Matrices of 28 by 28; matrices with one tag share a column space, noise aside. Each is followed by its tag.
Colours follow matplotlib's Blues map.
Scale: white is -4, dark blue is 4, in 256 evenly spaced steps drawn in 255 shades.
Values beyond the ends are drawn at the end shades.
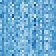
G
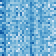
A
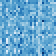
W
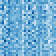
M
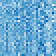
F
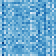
A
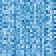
M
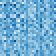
G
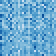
G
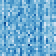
W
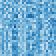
G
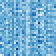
A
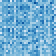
M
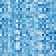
G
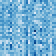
M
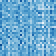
M
